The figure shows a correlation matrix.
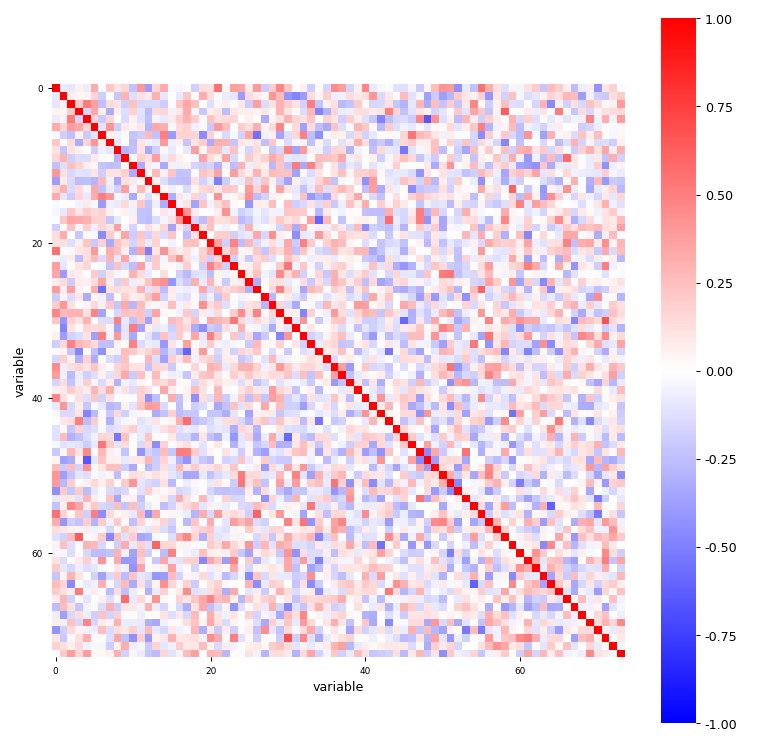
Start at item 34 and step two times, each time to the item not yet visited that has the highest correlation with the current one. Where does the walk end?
28
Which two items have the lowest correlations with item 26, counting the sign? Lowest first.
6, 64
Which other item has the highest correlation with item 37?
56
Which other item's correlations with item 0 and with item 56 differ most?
55
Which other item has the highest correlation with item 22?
16
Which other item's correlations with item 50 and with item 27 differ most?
70
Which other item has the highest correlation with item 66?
9
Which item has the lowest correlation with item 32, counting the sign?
29
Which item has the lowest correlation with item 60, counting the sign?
51
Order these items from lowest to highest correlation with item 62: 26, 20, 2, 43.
2, 20, 26, 43
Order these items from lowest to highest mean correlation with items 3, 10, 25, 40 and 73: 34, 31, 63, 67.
34, 67, 31, 63
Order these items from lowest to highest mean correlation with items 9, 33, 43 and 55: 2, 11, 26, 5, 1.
11, 2, 1, 5, 26
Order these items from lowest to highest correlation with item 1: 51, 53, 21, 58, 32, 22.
32, 51, 58, 22, 21, 53
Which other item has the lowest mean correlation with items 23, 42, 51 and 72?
38
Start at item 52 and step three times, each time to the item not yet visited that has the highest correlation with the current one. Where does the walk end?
47
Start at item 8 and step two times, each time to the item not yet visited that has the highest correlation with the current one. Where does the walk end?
71
